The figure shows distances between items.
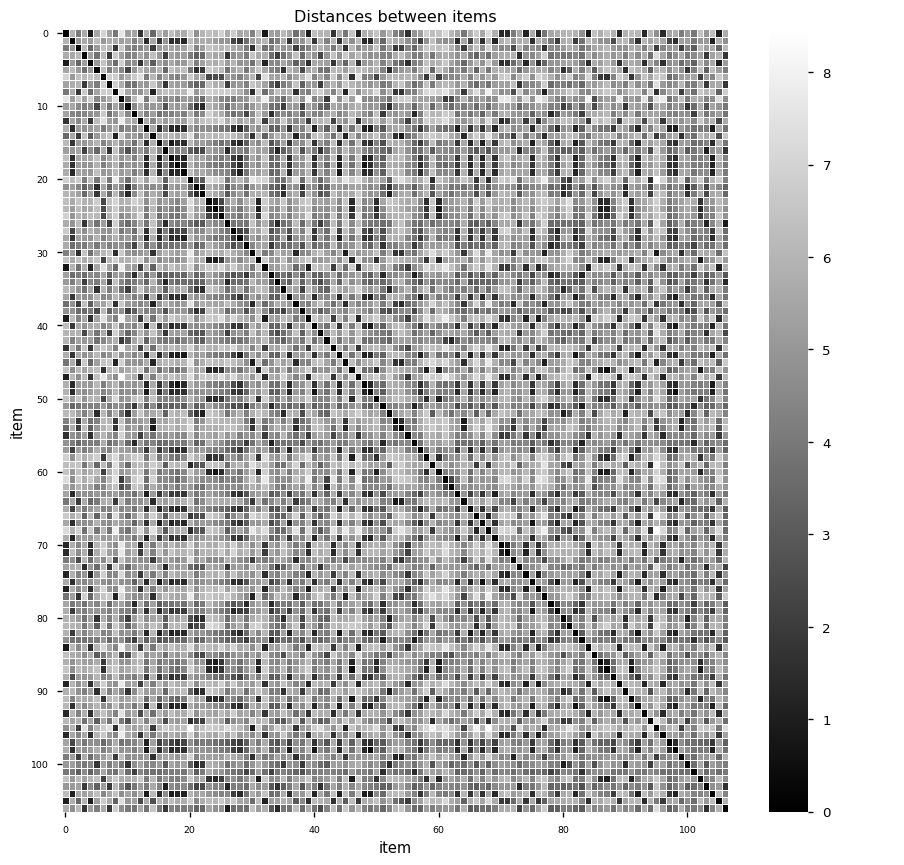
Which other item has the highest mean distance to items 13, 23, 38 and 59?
95
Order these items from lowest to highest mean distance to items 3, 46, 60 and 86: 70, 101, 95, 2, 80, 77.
101, 80, 70, 2, 77, 95
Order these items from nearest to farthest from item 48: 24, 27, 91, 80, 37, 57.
57, 27, 91, 24, 37, 80
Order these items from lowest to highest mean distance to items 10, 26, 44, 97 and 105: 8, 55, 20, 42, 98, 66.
98, 42, 55, 66, 20, 8
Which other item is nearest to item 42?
62
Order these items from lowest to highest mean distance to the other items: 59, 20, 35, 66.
35, 66, 59, 20
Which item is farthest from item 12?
9
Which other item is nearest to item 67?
75
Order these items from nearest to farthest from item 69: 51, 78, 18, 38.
18, 51, 78, 38
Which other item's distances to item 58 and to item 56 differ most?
11
